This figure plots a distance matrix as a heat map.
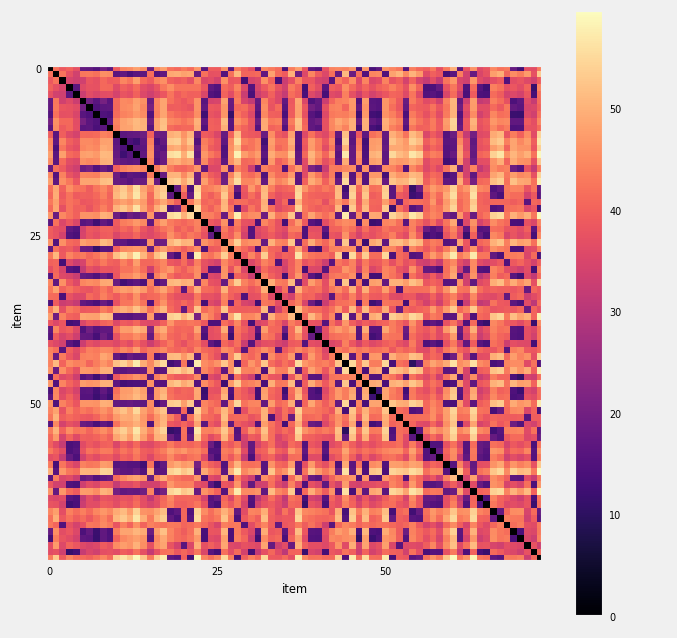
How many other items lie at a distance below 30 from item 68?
4
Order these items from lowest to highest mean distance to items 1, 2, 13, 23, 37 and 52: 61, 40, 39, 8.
40, 61, 39, 8
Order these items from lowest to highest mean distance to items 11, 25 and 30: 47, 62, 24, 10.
62, 24, 10, 47
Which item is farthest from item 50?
73
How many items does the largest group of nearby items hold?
20
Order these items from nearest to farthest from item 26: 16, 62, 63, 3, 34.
63, 16, 62, 3, 34
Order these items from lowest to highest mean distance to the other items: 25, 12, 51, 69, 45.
25, 69, 12, 45, 51
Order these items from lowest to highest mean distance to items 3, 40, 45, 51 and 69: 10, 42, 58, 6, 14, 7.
7, 6, 58, 10, 14, 42
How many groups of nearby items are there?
6
